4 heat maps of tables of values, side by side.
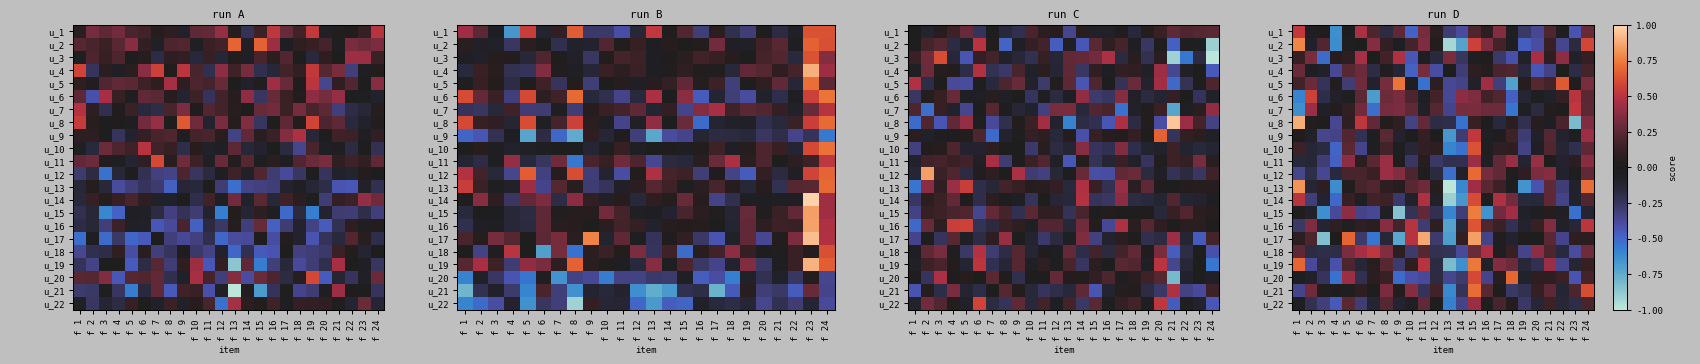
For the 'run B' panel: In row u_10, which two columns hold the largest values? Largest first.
f 24, f 23
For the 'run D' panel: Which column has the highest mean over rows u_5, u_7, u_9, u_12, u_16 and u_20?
f 15
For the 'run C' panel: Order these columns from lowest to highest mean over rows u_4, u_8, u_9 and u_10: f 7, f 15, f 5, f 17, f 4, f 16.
f 7, f 16, f 15, f 5, f 4, f 17
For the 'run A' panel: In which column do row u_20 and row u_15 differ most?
f 19
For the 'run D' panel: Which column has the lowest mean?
f 13
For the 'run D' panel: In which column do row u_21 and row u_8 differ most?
f 1
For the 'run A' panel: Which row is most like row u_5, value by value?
u_1
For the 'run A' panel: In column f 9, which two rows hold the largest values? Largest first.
u_8, u_4
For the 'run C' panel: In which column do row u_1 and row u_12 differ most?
f 2
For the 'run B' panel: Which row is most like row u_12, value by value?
u_1
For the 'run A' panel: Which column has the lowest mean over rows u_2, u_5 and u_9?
f 20
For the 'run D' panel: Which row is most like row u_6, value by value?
u_7
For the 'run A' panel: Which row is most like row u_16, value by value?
u_12
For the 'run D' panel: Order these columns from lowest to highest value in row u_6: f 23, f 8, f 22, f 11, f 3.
f 3, f 11, f 22, f 8, f 23
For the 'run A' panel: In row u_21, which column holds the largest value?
f 21
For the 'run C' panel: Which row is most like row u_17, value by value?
u_21
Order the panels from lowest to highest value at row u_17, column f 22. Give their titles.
run D, run C, run A, run B
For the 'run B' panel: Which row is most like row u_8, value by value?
u_6
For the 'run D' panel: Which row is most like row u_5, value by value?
u_3
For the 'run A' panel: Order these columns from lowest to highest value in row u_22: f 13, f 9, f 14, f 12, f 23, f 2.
f 12, f 2, f 9, f 14, f 23, f 13
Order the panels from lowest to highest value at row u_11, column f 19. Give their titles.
run C, run D, run B, run A
